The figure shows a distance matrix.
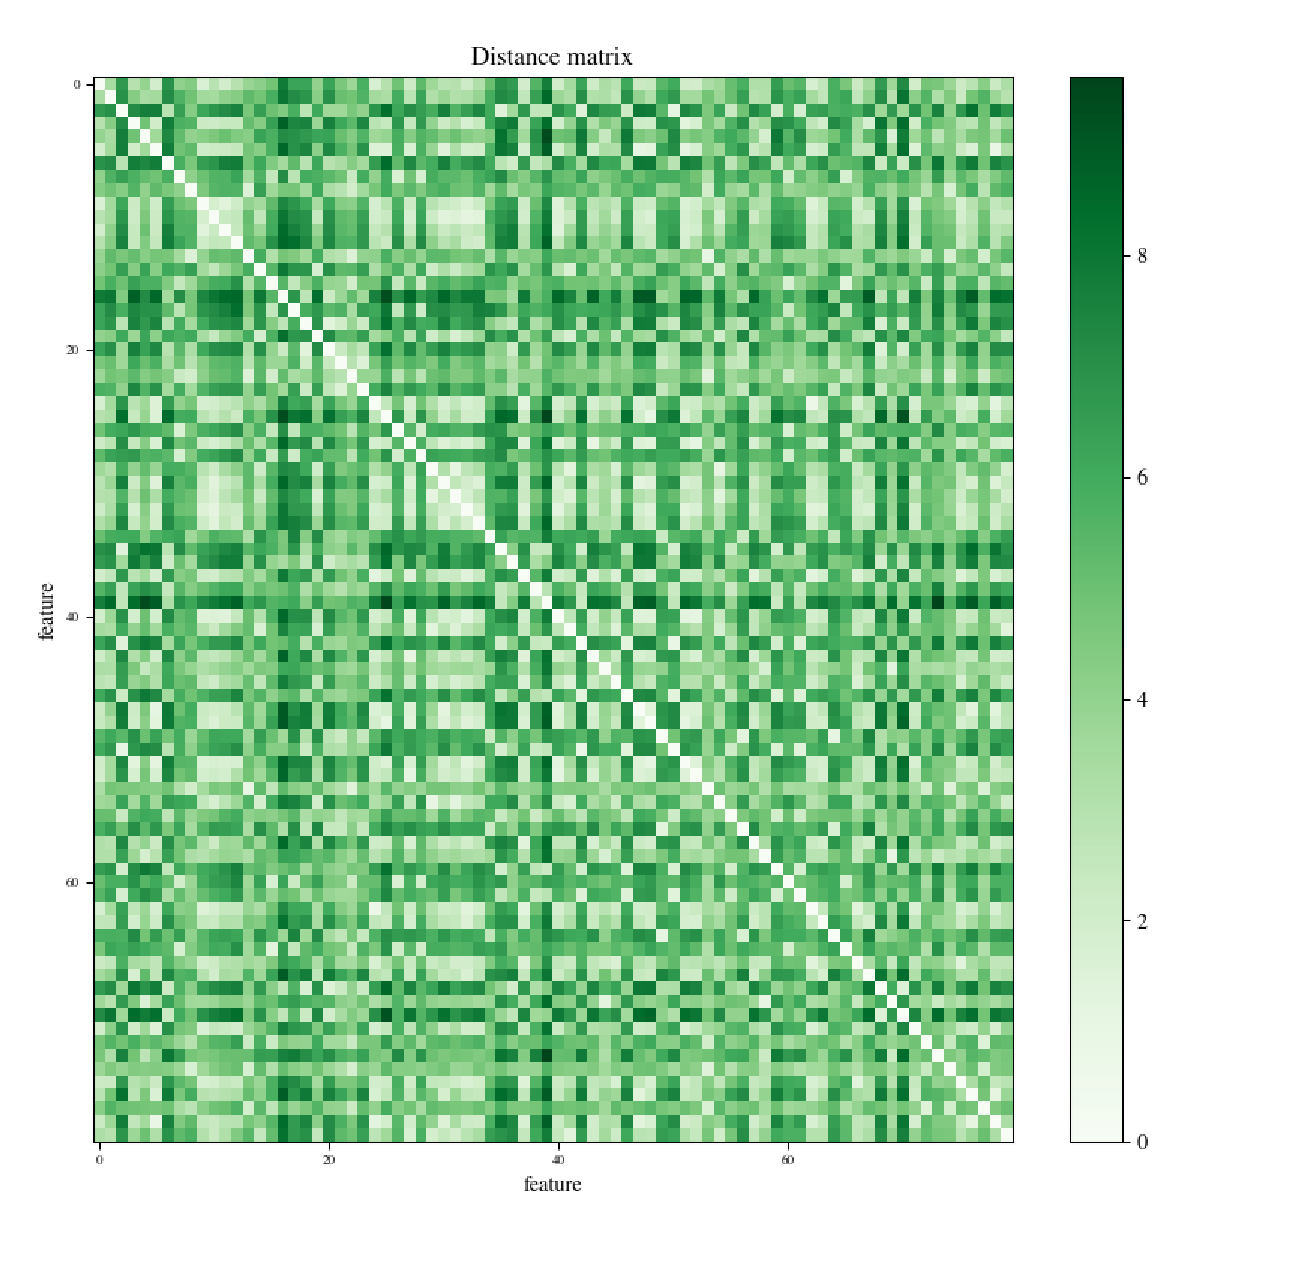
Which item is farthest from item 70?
25
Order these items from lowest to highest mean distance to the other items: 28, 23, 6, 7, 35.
7, 23, 28, 6, 35
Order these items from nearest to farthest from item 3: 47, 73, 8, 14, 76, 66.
47, 76, 66, 14, 73, 8
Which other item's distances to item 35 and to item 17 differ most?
28
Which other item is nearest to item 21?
23
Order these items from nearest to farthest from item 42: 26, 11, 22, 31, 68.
68, 22, 31, 26, 11
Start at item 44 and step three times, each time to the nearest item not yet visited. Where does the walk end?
4
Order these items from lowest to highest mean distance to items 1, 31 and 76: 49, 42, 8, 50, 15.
8, 15, 49, 50, 42
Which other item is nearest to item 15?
65
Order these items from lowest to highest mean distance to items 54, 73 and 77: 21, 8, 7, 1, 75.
75, 1, 8, 21, 7
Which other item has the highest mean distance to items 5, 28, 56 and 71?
39
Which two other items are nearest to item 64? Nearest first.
49, 56
